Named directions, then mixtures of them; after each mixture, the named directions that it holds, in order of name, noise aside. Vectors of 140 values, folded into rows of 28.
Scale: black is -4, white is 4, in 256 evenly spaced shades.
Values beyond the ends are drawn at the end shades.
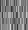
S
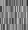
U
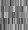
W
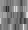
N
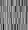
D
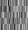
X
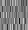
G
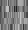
N, X.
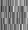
W, X.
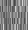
D.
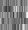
N, S, X.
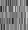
U, W, X.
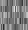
D, N, U.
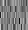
G, X.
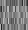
D, U, X.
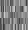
D, W.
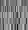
D, S.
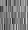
D, U.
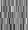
S, X.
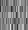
S.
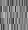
D, U, X.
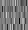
G.
